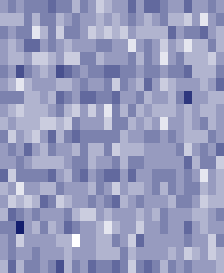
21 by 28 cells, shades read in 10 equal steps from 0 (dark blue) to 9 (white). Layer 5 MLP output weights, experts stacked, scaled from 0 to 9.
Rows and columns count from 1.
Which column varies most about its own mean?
3
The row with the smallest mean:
6
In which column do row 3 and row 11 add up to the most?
5
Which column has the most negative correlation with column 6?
26
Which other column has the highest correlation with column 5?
16
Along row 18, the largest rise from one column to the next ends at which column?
4
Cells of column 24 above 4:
10
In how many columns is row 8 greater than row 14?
13
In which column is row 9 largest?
14
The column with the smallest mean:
11
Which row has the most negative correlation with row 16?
12
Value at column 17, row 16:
5
